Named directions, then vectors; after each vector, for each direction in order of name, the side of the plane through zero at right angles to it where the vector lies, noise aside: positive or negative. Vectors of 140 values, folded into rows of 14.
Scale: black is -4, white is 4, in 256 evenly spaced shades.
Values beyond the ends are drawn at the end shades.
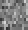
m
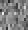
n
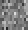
positive, positive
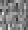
negative, positive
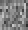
negative, positive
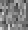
negative, positive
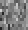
positive, negative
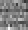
negative, positive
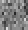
negative, negative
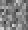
negative, positive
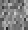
positive, positive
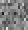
negative, negative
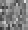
positive, negative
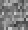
positive, positive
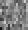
positive, negative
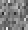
negative, negative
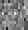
positive, positive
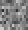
negative, positive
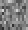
positive, negative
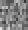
negative, positive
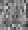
negative, positive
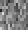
negative, positive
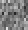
negative, negative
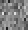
positive, positive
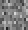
positive, positive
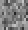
negative, negative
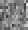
positive, negative
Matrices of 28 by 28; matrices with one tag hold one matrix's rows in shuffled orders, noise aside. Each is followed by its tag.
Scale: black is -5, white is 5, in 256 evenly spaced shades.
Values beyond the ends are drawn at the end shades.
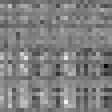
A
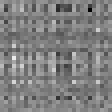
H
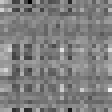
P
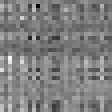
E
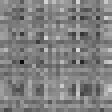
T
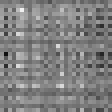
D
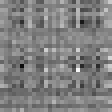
T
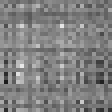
D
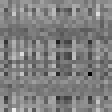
H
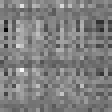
D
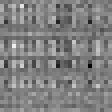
H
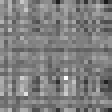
A
